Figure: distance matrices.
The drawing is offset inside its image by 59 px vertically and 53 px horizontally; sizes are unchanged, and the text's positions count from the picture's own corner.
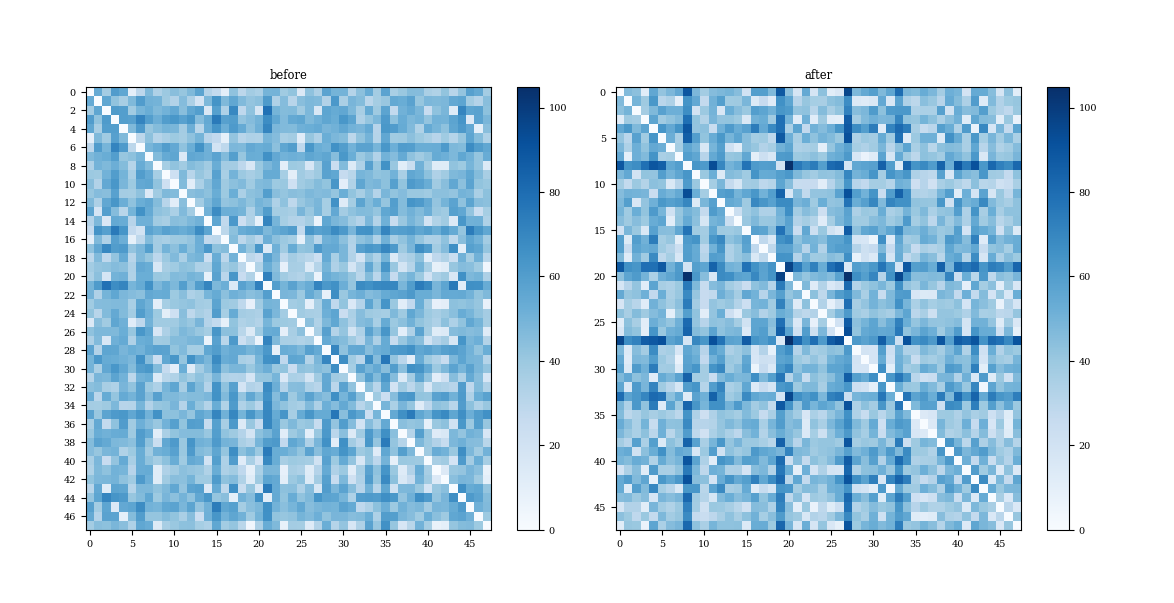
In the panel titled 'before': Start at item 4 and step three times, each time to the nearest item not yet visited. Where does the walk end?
1
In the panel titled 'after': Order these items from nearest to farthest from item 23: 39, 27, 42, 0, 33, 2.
0, 2, 39, 42, 33, 27
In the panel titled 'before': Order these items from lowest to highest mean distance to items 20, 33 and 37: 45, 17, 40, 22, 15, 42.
40, 42, 45, 22, 17, 15
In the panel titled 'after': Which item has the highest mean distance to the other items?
27
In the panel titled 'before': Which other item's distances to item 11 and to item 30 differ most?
7
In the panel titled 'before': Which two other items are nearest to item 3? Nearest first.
45, 32
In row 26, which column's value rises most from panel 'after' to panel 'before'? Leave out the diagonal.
15
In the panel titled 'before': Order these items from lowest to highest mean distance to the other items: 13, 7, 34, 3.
34, 13, 7, 3
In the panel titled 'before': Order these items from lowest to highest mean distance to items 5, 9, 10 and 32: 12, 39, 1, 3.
12, 1, 39, 3
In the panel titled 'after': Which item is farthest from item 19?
20
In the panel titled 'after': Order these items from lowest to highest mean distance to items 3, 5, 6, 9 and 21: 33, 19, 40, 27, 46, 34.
46, 34, 40, 33, 19, 27
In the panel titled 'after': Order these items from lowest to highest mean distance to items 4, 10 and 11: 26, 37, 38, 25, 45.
37, 45, 25, 38, 26
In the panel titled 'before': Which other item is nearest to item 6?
15
